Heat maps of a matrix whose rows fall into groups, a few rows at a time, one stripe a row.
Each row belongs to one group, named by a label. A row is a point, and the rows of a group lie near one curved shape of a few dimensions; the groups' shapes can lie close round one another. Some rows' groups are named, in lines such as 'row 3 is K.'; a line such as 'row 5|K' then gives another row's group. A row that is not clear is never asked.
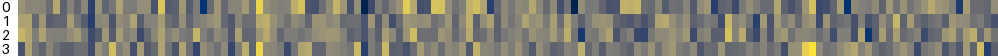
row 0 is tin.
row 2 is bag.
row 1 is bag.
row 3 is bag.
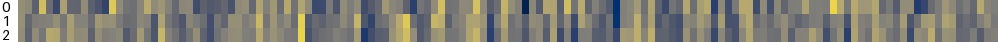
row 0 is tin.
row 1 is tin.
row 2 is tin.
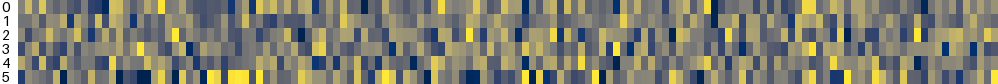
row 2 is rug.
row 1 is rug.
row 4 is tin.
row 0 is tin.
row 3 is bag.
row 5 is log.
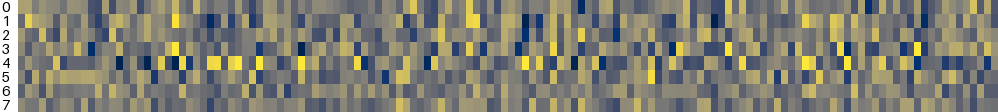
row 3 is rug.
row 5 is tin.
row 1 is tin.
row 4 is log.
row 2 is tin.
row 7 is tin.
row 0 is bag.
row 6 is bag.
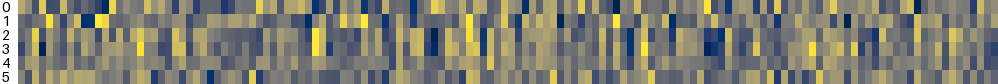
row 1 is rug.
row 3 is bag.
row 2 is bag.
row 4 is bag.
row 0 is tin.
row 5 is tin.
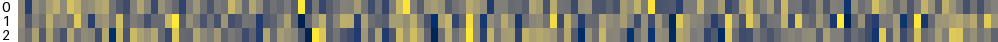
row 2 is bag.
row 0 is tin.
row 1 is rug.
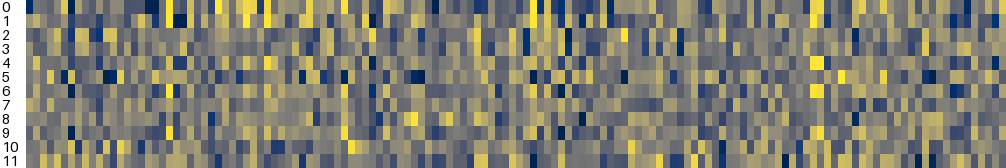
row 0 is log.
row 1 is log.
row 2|rug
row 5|tin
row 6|log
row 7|bag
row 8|tin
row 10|rug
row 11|tin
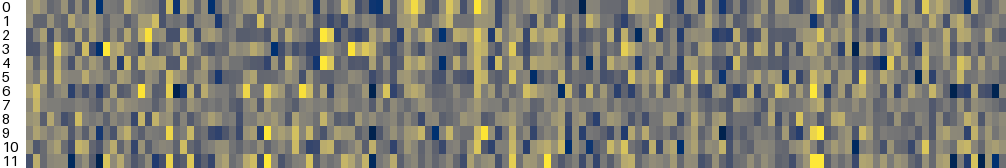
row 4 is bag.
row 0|tin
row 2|bag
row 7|bag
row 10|rug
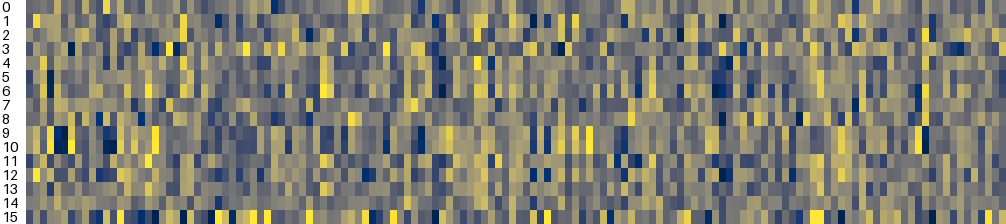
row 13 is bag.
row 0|rug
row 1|tin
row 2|rug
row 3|log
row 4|bag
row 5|bag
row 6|bag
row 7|tin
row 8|rug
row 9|tin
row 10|tin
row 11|bag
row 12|tin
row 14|tin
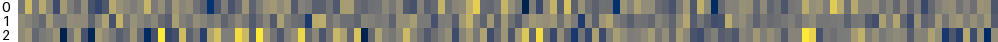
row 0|tin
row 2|log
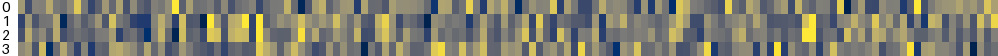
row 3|tin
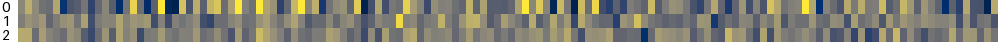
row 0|log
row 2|bag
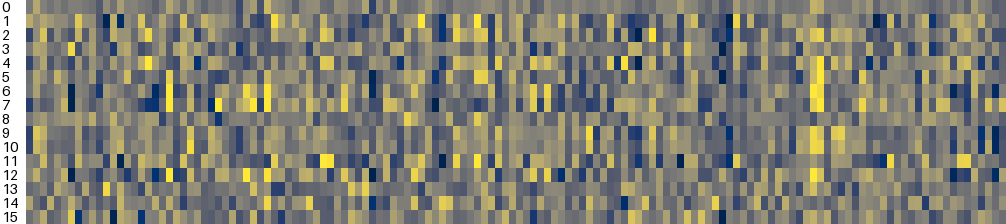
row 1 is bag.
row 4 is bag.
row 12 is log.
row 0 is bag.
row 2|bag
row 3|rug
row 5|tin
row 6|log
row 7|log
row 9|bag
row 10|bag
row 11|bag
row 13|rug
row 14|tin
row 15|rug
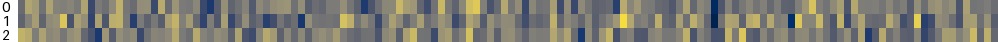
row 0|tin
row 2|bag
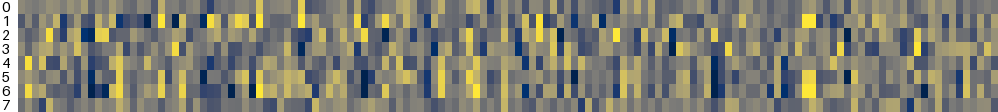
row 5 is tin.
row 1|log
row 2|rug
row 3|rug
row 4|tin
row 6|tin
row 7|bag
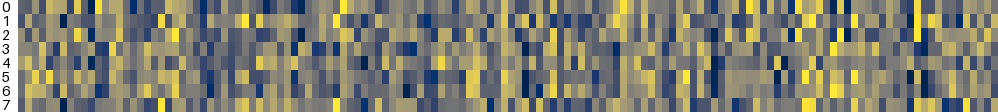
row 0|rug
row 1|log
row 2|rug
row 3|tin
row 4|tin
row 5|tin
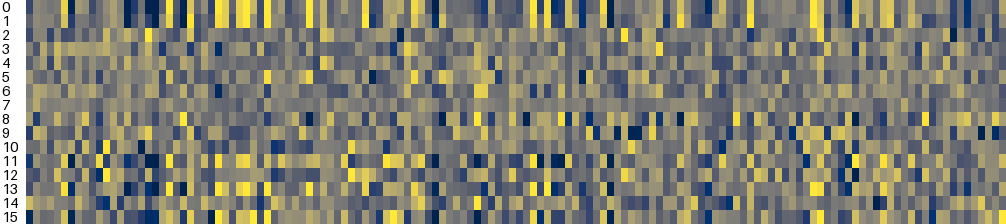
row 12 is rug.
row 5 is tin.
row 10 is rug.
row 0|log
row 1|log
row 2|bag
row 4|bag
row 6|tin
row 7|bag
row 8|rug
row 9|bag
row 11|log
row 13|log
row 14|bag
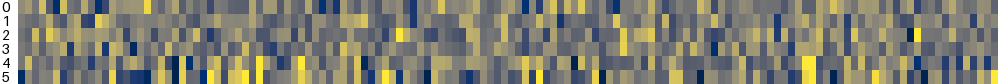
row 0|tin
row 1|rug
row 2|tin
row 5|log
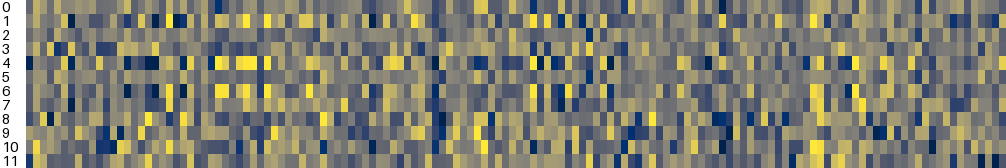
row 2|bag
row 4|log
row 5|bag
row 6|log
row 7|log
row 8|bag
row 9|bag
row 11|bag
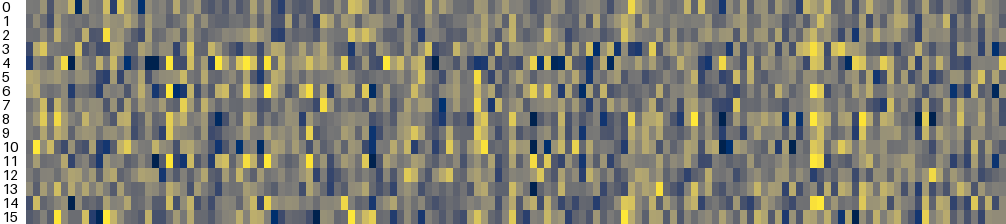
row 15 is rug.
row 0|rug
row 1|bag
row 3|bag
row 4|log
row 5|bag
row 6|log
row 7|bag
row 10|tin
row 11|log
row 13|tin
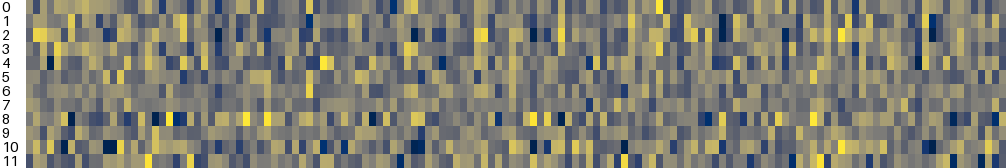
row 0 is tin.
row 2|tin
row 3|tin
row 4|bag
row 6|tin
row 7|bag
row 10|tin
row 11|bag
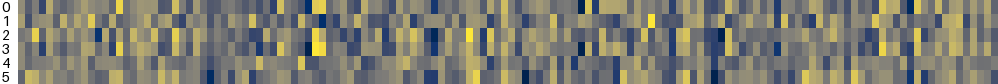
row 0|bag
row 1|tin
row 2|bag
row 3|bag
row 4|tin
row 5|tin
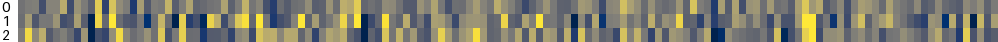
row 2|tin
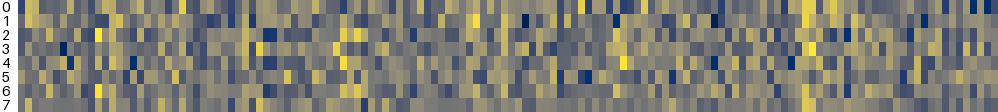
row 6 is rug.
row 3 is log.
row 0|bag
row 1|tin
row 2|rug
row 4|rug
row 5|rug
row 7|bag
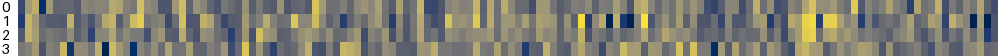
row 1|bag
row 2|bag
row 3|rug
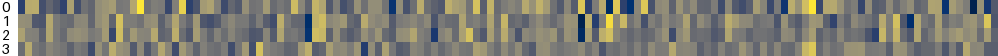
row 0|bag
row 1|bag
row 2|bag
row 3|bag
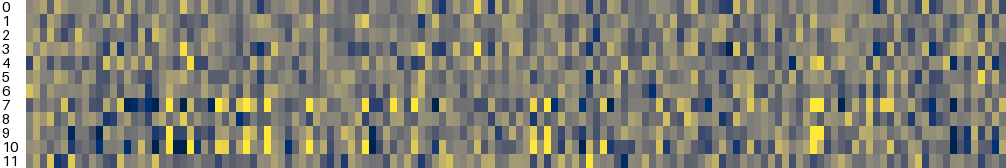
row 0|bag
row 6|bag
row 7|log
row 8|rug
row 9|log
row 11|tin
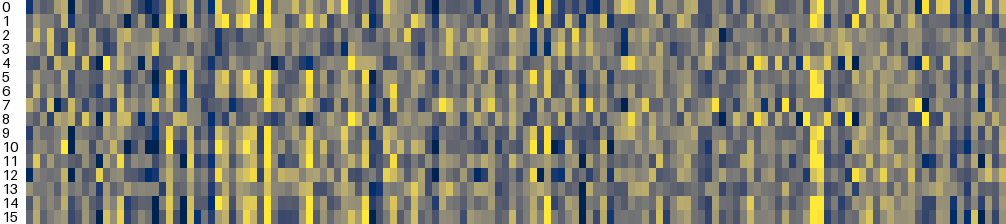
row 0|log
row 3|tin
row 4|rug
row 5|log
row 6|log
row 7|tin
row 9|log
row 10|log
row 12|log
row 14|log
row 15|log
